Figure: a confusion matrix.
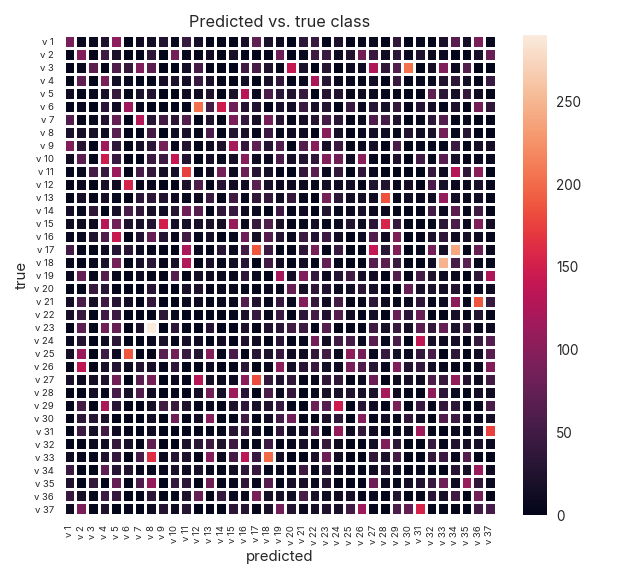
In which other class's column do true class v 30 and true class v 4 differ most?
v 22
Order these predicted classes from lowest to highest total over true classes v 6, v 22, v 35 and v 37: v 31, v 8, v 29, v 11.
v 11, v 8, v 29, v 31
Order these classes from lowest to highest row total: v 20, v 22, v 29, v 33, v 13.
v 20, v 22, v 13, v 29, v 33
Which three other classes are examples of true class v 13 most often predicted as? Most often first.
v 28, v 33, v 23
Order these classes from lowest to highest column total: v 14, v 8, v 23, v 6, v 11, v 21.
v 14, v 6, v 21, v 11, v 23, v 8
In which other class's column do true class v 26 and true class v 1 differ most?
v 2
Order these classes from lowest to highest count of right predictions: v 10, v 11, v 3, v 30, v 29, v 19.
v 30, v 3, v 29, v 19, v 10, v 11
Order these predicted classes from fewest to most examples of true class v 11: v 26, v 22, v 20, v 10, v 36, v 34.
v 20, v 10, v 26, v 22, v 36, v 34
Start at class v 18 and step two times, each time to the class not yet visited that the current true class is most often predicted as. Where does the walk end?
v 8
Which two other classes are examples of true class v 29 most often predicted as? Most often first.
v 24, v 4
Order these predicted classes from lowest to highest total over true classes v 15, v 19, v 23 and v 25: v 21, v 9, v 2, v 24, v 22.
v 24, v 22, v 21, v 9, v 2
